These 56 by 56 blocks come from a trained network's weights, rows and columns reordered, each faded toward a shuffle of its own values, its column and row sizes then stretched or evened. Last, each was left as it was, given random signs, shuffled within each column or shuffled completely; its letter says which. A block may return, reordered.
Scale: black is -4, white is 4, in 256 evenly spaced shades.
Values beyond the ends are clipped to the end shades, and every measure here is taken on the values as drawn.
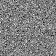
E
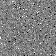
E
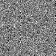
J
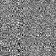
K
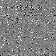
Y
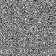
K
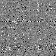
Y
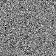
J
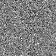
J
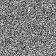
J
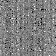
K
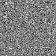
Y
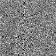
Y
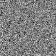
J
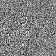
Y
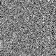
J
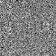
K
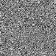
Y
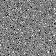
E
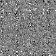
Y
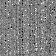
J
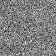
J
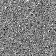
E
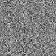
K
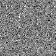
Y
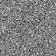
E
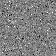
E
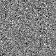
J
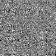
Y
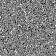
E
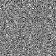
K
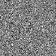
J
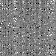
K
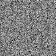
J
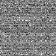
K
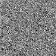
Y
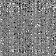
K
